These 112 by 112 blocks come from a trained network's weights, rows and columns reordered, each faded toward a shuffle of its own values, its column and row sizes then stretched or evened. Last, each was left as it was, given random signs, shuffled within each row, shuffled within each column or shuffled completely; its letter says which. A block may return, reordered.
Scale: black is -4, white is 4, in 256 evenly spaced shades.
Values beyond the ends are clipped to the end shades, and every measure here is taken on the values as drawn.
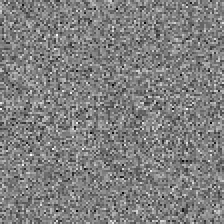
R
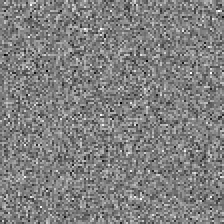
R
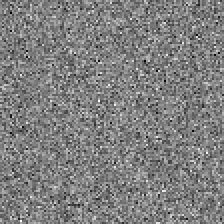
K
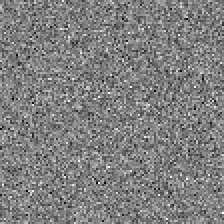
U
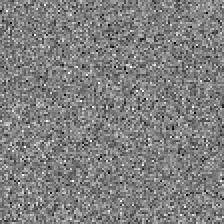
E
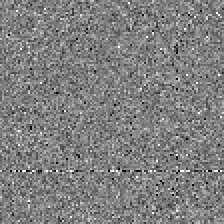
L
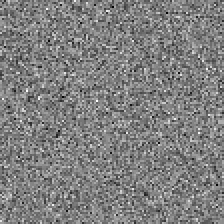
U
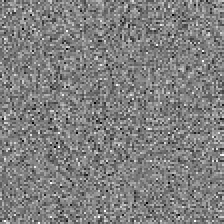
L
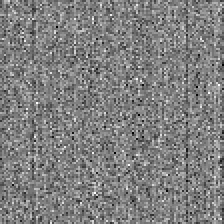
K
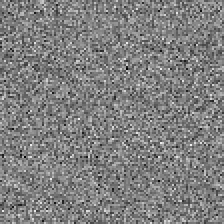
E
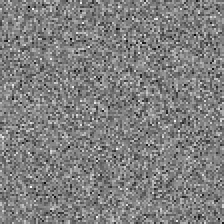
U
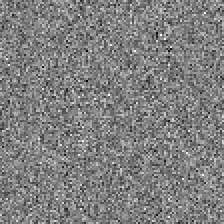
K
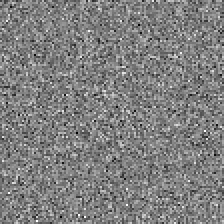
E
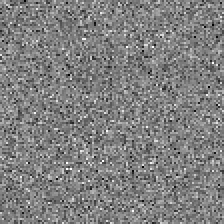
R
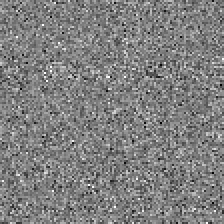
R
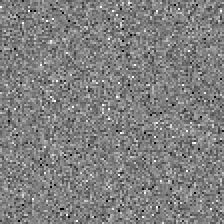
K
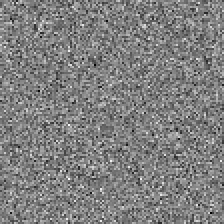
K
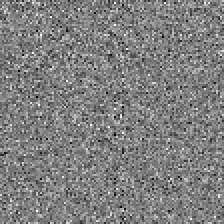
R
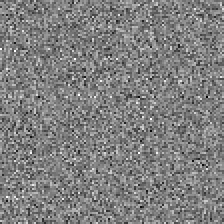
L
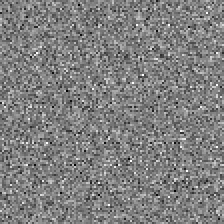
E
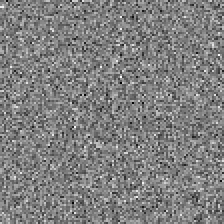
L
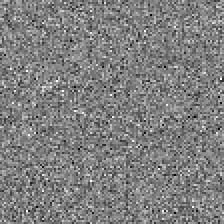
R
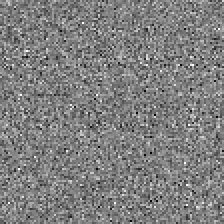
R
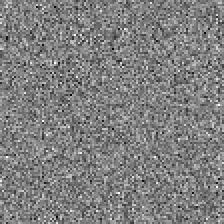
L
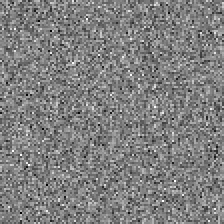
K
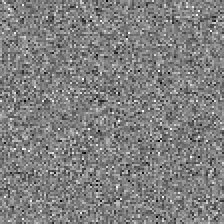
R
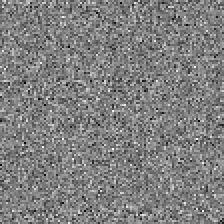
E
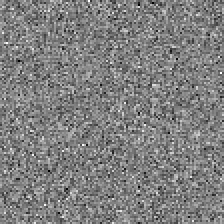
K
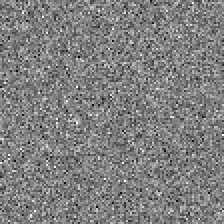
K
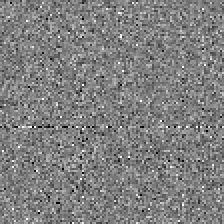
R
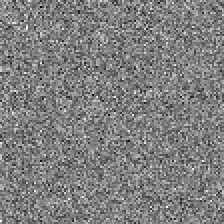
R
